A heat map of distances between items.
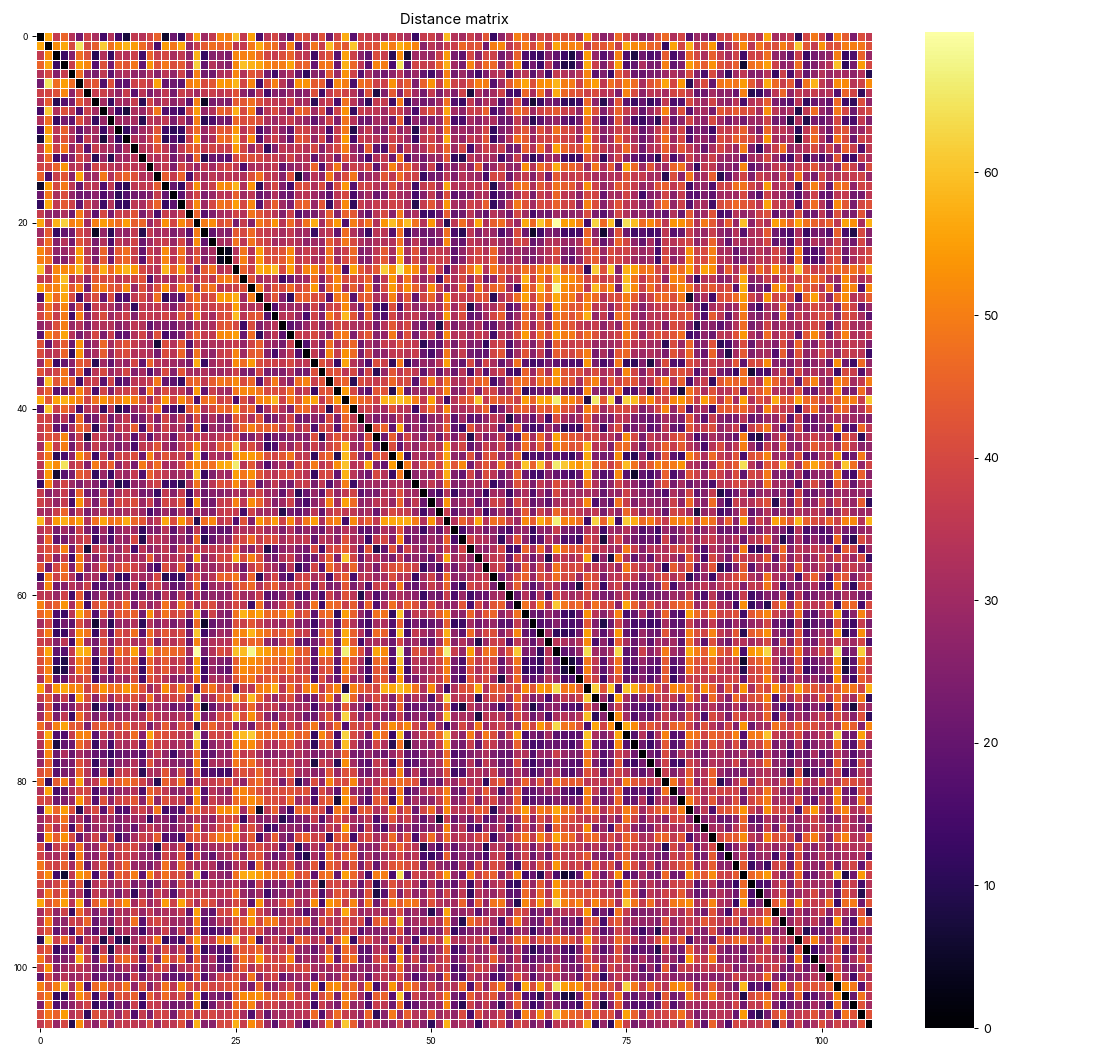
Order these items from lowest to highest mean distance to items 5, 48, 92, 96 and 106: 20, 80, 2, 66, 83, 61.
83, 2, 61, 80, 66, 20
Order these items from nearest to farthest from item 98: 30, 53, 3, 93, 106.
53, 3, 106, 30, 93
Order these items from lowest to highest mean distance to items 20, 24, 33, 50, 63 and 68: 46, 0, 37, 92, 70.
92, 70, 0, 37, 46
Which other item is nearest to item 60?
41
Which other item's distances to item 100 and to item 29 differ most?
46
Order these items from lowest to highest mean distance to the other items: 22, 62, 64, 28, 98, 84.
98, 84, 22, 64, 62, 28
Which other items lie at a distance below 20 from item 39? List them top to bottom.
20, 25, 52, 70, 74
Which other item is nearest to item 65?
56
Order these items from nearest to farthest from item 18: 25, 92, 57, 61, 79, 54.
54, 92, 79, 57, 61, 25
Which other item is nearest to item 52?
20
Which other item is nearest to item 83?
28
